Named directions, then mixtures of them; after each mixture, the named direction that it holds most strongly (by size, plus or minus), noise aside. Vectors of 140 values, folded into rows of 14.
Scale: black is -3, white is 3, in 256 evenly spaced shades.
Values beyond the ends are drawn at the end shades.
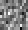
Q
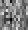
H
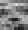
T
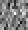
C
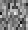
C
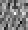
C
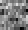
T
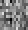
H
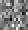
H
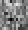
H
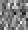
C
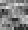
T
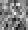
C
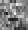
T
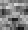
T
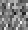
C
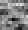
T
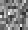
Q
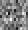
Q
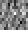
C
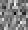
C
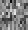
H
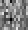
H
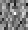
C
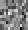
Q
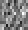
C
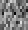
C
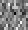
C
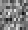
Q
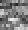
T
